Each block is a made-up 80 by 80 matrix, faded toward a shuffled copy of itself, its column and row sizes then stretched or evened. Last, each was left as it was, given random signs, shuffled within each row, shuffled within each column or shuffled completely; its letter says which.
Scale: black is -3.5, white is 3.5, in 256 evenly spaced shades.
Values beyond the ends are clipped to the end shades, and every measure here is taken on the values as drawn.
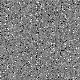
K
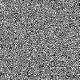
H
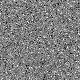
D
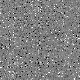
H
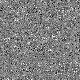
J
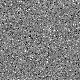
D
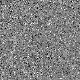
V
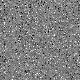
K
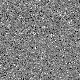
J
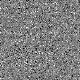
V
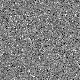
J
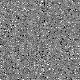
H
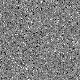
K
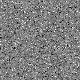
J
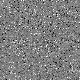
J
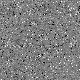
J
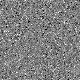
K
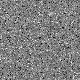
D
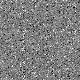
K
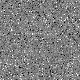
J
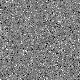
K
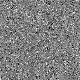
K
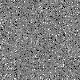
V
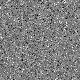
D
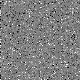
V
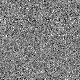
J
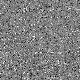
J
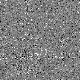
H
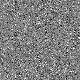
K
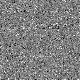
J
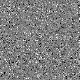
H
